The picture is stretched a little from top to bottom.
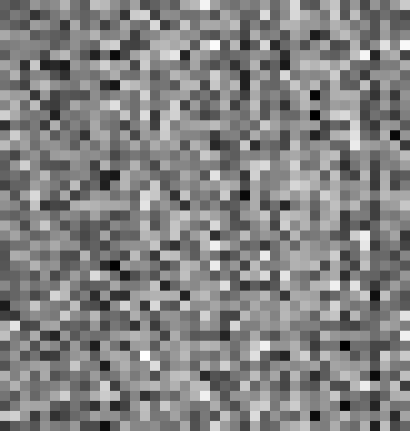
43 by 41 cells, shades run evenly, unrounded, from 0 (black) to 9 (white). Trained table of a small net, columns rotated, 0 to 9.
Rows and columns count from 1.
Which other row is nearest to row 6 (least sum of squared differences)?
30
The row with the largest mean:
20
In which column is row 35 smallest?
35
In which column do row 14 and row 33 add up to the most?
2
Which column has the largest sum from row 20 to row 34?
34
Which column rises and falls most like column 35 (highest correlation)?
13
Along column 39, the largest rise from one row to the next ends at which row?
36
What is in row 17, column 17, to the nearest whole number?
6
